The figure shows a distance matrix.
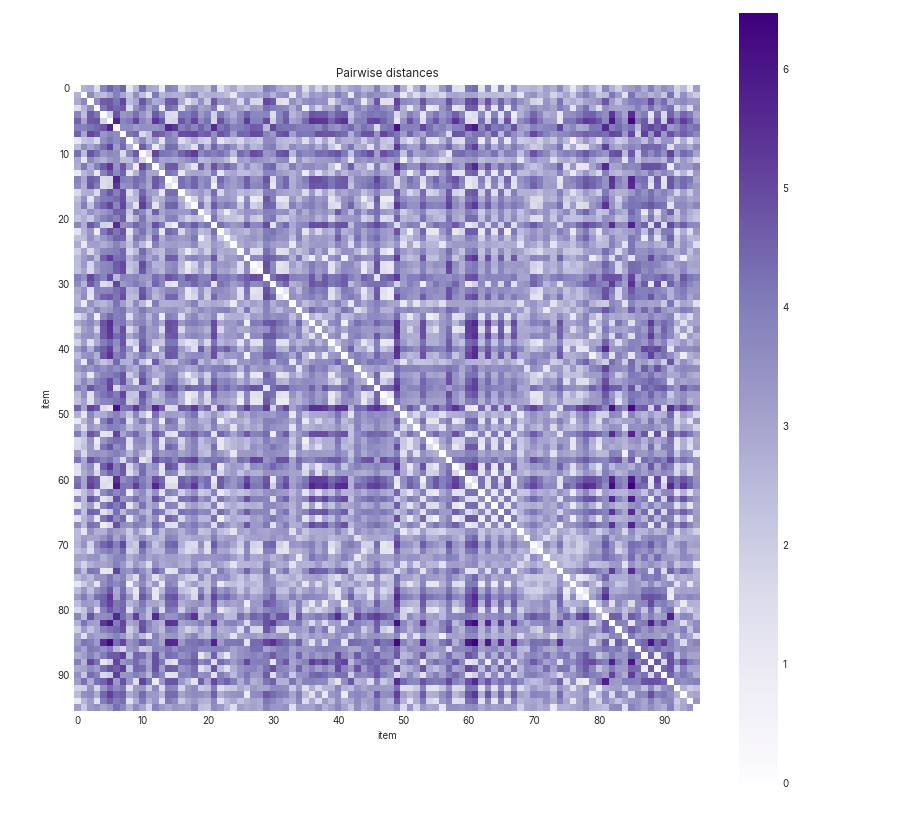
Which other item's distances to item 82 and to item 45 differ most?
85
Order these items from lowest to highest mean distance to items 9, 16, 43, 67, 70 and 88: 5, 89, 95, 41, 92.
92, 95, 5, 41, 89
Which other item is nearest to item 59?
64
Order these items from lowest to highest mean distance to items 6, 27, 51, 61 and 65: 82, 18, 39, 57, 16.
39, 16, 18, 57, 82
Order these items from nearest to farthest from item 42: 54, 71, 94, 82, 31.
54, 94, 71, 31, 82
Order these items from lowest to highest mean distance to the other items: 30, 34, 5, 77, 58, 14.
77, 58, 34, 30, 14, 5
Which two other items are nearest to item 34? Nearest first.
72, 43
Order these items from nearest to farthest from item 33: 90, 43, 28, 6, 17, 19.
90, 19, 28, 17, 43, 6
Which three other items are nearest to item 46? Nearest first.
29, 6, 86
